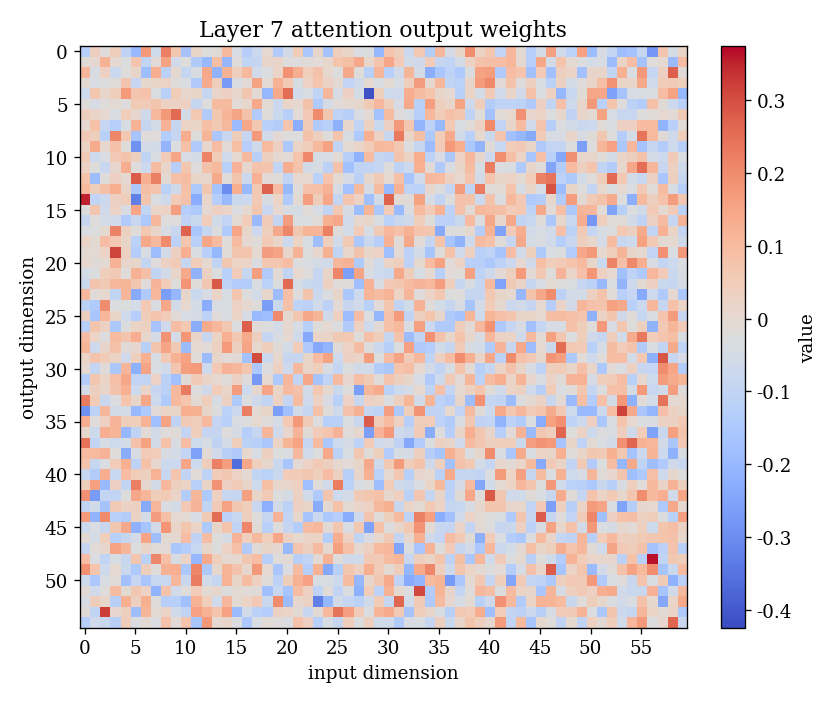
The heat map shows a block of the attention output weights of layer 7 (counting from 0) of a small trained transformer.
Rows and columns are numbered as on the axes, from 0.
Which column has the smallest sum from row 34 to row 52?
32
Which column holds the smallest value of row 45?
28
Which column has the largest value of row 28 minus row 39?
15
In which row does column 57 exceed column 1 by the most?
42
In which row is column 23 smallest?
52
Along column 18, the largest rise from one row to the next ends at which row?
13
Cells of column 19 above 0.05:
10
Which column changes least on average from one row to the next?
49
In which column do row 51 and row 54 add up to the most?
33
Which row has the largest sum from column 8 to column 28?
17
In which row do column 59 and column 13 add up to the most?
44
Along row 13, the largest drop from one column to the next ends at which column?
47
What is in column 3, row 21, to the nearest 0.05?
0.05
